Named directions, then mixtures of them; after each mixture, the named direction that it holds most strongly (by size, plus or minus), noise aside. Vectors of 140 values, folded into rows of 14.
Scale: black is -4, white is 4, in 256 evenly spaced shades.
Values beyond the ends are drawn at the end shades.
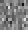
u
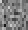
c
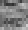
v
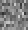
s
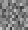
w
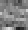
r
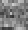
r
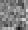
r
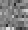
r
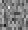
c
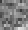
v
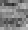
v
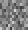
w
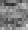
v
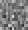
w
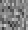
c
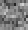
v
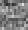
v
